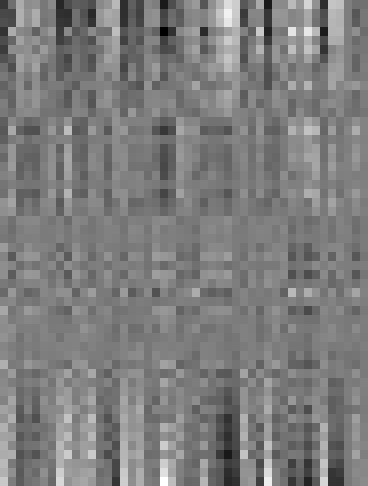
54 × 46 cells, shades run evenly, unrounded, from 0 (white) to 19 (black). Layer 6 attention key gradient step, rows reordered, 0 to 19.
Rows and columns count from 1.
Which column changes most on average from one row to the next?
37
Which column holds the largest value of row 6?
41
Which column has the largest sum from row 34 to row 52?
29
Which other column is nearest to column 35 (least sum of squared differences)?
4
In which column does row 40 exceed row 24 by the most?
42
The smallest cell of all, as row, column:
54, 21
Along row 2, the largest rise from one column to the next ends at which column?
31
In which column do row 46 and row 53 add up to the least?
34
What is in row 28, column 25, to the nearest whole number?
11
